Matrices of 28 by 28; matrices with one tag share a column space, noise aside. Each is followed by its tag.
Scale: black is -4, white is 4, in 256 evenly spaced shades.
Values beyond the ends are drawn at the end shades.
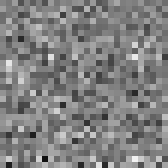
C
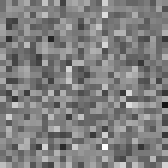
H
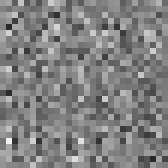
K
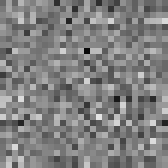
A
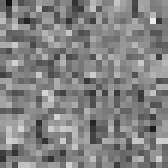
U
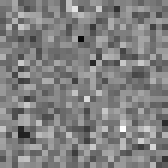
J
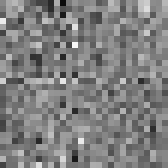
U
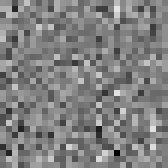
J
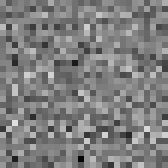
C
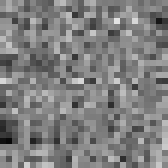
U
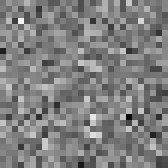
A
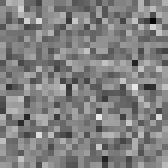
A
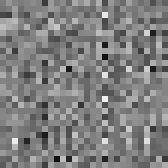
K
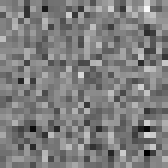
J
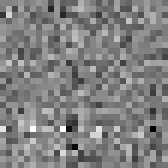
J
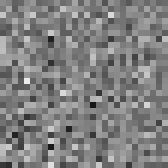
H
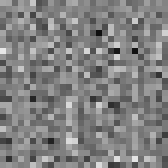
K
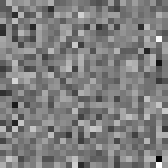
C
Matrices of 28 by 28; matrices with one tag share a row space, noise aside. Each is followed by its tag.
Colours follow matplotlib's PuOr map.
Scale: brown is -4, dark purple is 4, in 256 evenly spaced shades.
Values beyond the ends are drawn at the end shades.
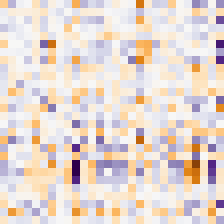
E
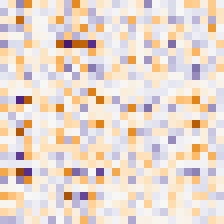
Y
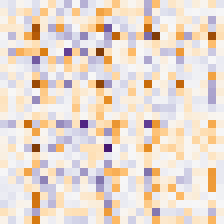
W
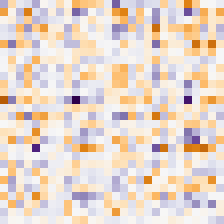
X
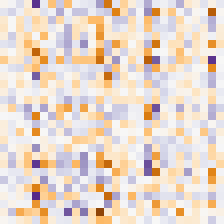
W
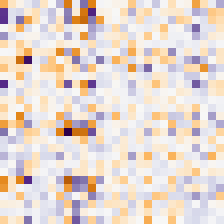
Y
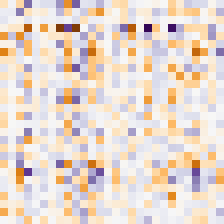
Y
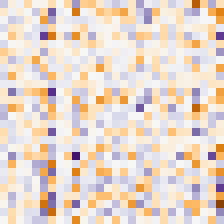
E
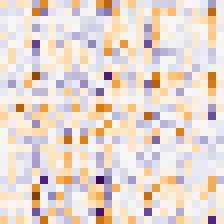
W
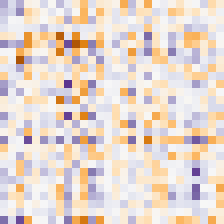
Y
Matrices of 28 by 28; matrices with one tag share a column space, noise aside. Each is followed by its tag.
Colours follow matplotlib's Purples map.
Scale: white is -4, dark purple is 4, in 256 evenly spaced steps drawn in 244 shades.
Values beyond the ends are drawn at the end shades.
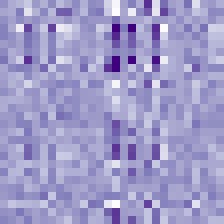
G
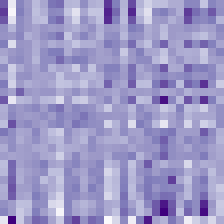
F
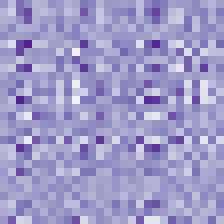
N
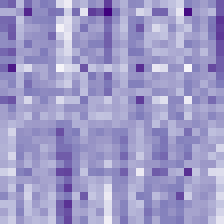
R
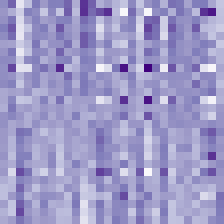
R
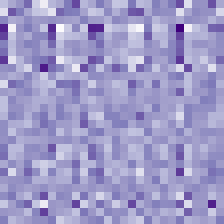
G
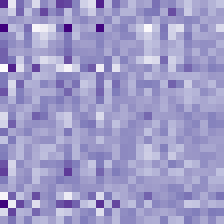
G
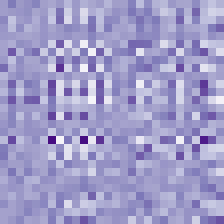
N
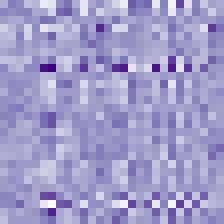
G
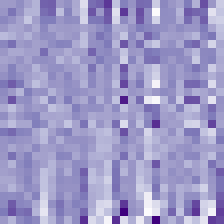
F
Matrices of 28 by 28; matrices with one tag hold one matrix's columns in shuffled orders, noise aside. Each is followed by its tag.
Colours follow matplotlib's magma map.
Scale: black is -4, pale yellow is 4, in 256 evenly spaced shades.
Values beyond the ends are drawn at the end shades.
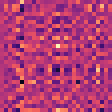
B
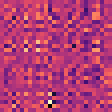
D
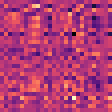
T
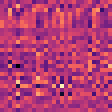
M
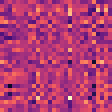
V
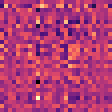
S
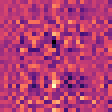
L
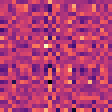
B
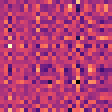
B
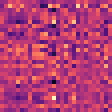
S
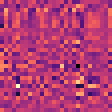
M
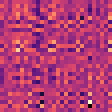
D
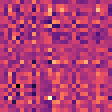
V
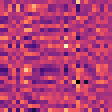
B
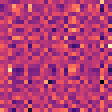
B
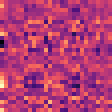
L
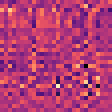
M
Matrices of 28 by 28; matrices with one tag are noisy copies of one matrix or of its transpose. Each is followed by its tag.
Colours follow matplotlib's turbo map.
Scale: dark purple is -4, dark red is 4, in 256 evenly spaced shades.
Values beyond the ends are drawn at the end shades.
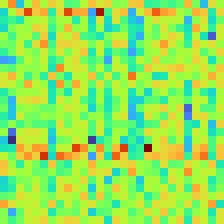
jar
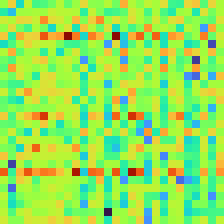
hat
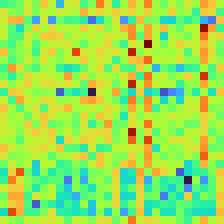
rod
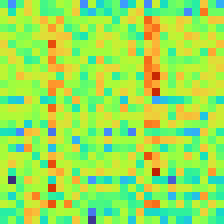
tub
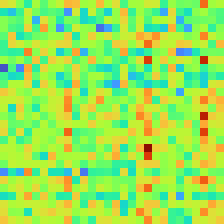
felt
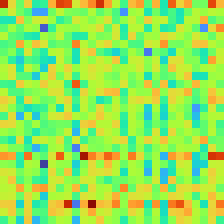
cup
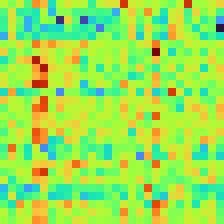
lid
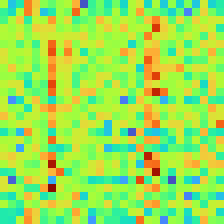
tub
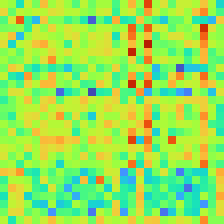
rod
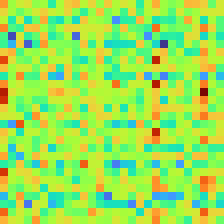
cup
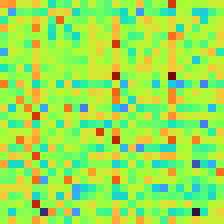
hat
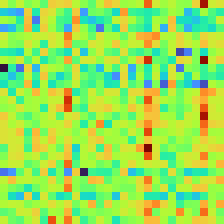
felt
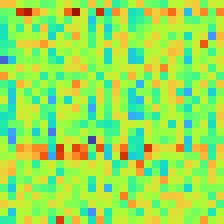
jar
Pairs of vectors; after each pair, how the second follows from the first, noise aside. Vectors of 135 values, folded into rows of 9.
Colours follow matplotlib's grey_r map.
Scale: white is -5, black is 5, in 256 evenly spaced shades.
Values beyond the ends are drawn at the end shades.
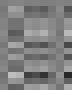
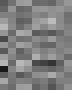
wrapped around.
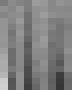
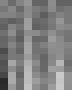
negated.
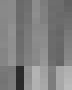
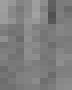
reversed, shrunk.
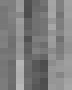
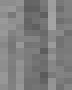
reversed, shrunk.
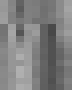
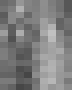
negated.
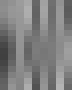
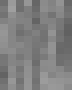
reversed, shrunk.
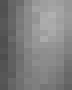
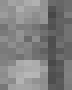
wrapped around.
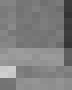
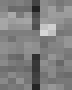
wrapped around.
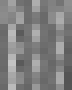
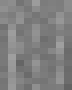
shrunk.
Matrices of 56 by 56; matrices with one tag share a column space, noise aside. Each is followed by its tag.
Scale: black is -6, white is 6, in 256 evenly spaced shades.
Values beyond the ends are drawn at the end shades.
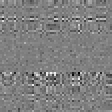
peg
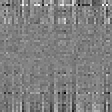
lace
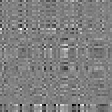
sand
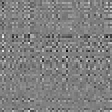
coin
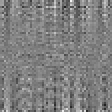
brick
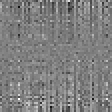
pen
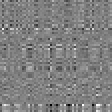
sand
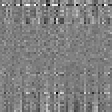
lace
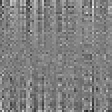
brick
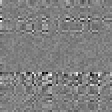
peg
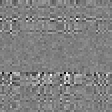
peg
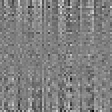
brick
